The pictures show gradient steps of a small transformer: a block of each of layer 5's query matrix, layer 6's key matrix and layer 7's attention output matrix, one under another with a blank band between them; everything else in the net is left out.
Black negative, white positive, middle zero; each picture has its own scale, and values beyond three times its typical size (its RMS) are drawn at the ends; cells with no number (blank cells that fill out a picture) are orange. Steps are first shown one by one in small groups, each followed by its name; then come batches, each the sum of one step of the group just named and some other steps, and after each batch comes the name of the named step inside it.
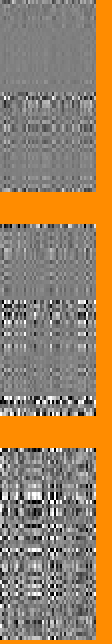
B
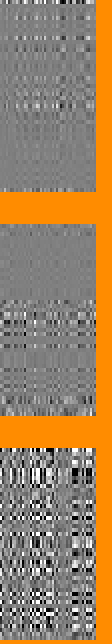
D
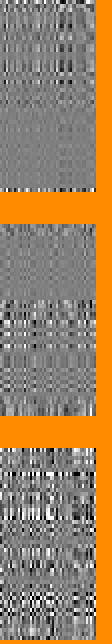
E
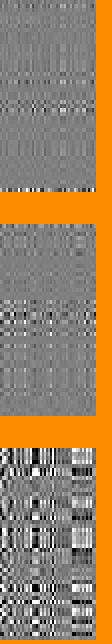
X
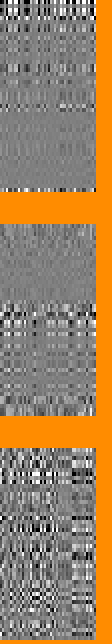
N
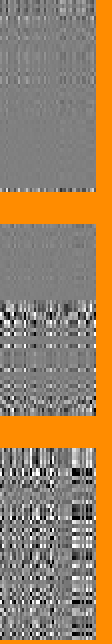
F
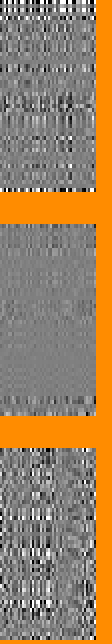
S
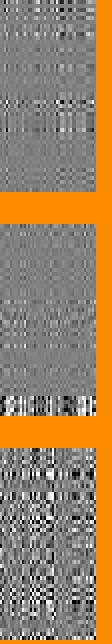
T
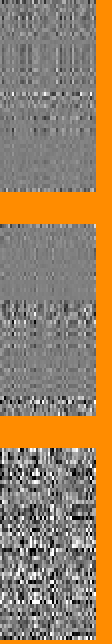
F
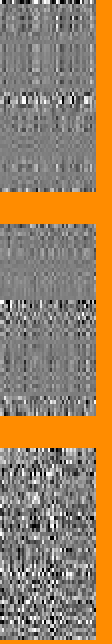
E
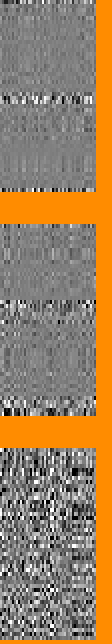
F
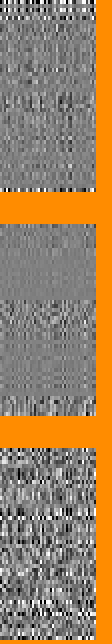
S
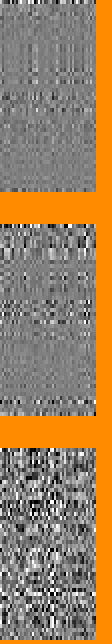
B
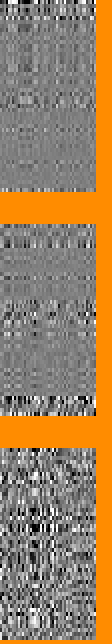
N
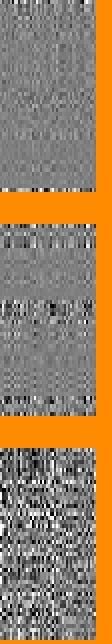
E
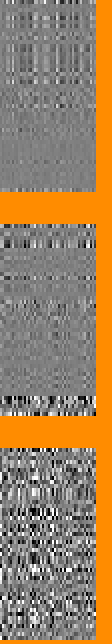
D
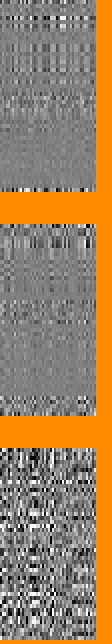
X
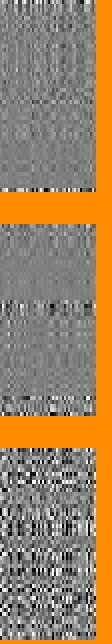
E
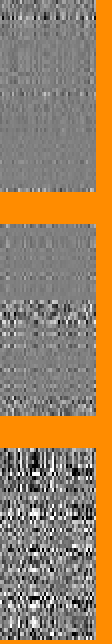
F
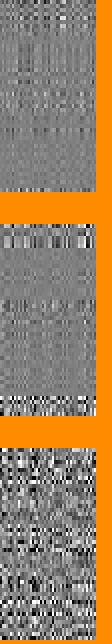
X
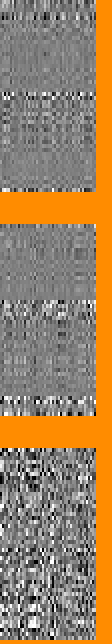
B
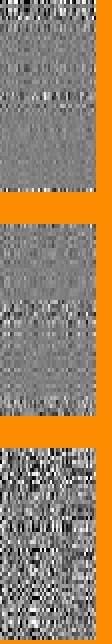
N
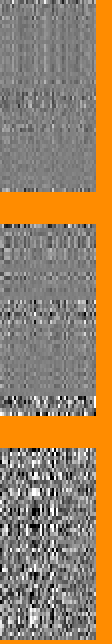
B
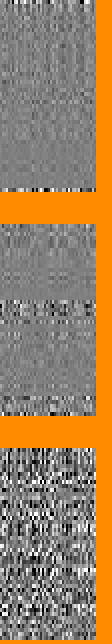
E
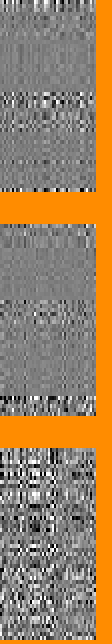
T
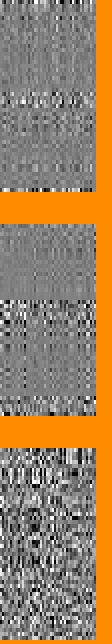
D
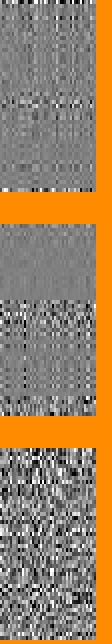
D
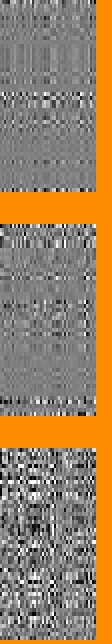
B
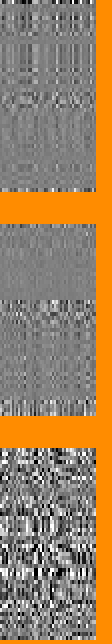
X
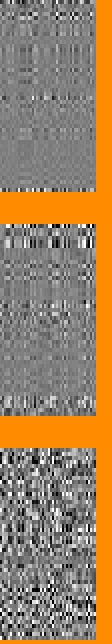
X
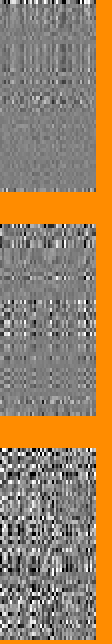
E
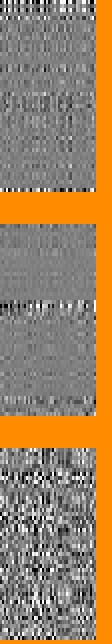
S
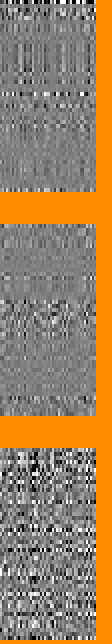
N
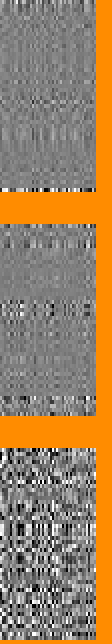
X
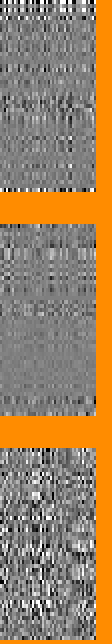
S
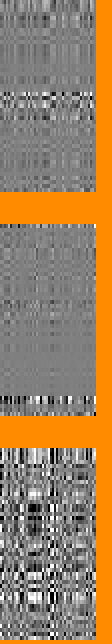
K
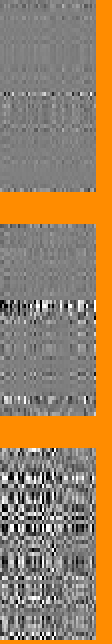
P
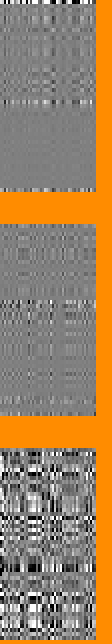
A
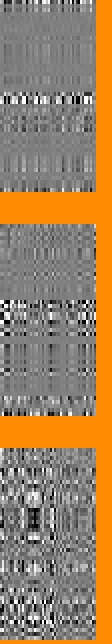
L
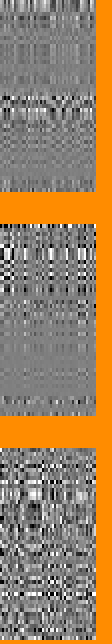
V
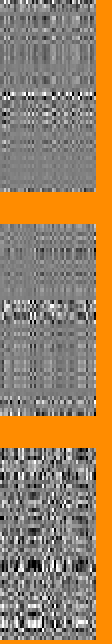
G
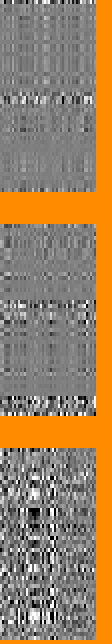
L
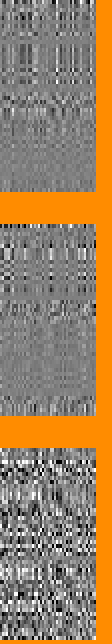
V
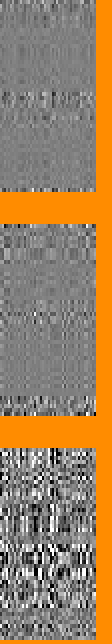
K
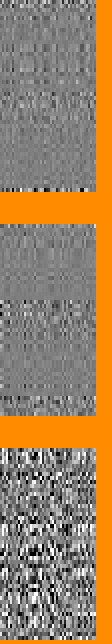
K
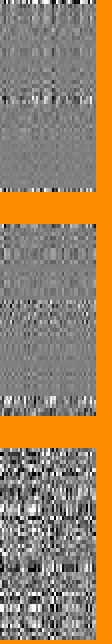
A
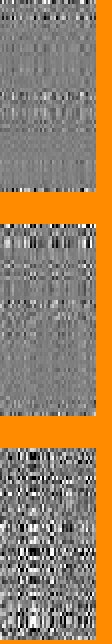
V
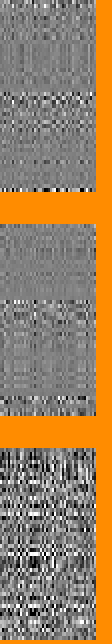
G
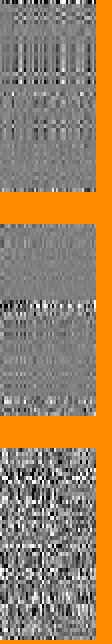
P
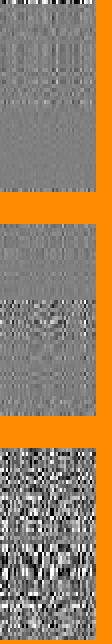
A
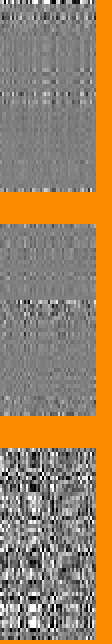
A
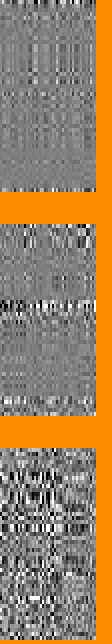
P
